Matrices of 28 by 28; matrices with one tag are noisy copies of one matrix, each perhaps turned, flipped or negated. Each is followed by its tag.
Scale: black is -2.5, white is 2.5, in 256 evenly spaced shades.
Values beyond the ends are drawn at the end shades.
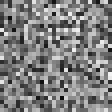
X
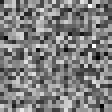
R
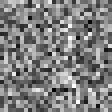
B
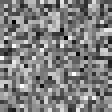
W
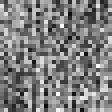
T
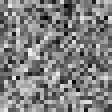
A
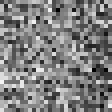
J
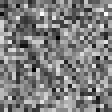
A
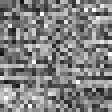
T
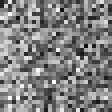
J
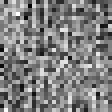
T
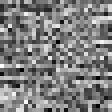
T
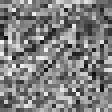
A
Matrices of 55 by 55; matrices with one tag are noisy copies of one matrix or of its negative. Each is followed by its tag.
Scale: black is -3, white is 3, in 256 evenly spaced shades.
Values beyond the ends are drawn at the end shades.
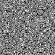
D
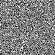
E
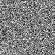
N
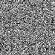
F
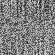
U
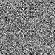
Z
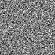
N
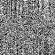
U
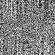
U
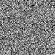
F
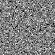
D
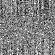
U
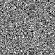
Z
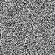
E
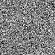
N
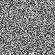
Z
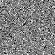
N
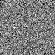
E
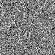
E
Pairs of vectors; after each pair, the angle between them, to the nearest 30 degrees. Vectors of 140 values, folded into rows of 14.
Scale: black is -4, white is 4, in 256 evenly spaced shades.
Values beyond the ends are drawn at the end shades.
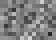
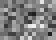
30 degrees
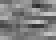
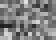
60 degrees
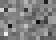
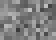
90 degrees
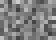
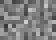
120 degrees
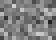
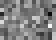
120 degrees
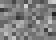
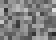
90 degrees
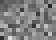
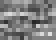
60 degrees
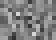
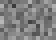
120 degrees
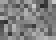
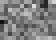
30 degrees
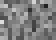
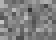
30 degrees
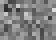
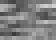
90 degrees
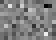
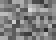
60 degrees
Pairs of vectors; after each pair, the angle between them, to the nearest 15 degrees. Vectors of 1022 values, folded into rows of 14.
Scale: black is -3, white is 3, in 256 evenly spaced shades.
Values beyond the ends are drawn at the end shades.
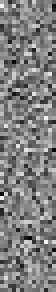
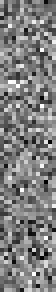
90 degrees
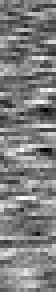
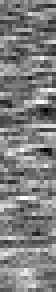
15 degrees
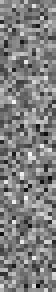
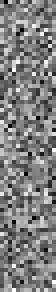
105 degrees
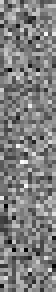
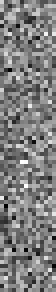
15 degrees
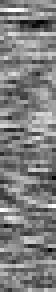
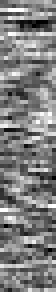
15 degrees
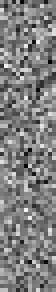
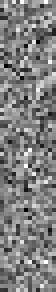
165 degrees
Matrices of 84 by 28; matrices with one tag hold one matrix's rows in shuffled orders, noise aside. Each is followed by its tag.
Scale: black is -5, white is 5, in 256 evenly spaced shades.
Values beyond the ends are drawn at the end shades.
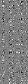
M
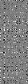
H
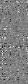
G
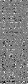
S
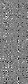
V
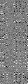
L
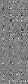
M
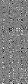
M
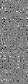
G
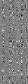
M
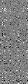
G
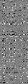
S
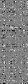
S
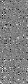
G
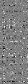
S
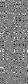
L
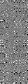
L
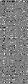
S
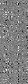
V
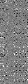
L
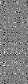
H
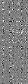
M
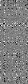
H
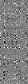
H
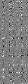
M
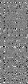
H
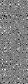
G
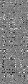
S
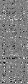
S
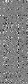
V
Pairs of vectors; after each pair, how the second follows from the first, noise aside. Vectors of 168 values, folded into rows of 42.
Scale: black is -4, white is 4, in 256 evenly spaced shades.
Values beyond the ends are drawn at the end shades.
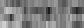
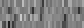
wrapped around, partly zeroed.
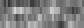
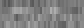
shrunk.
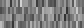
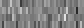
negated, partly zeroed.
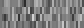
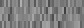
reversed, shrunk.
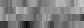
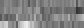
negated, partly zeroed.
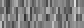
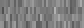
wrapped around, shrunk.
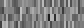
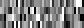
reversed, scaled up.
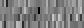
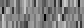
reversed.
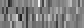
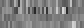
reversed, negated, partly zeroed.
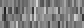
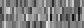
reversed.
